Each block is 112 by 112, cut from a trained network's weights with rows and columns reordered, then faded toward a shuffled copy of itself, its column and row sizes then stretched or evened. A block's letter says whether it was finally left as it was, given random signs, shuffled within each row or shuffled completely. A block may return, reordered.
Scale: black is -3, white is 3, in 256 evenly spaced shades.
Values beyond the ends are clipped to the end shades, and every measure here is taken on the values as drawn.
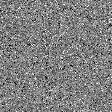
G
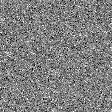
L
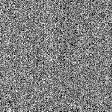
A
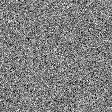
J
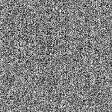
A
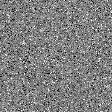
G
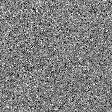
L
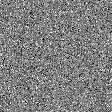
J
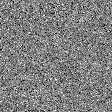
L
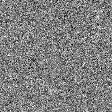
G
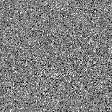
A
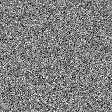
L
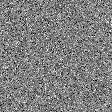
J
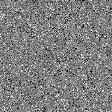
G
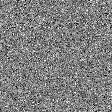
L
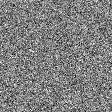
J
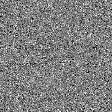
A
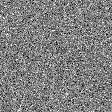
J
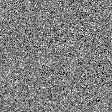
G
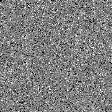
G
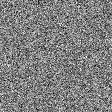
J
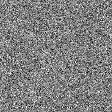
G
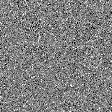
A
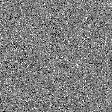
G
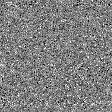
L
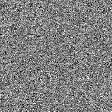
A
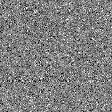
A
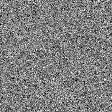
L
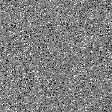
A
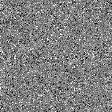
G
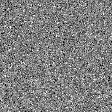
G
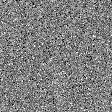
J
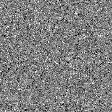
G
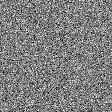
J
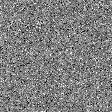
L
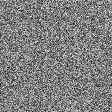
J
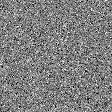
J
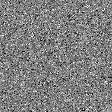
L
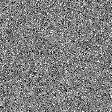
G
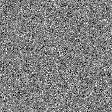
A
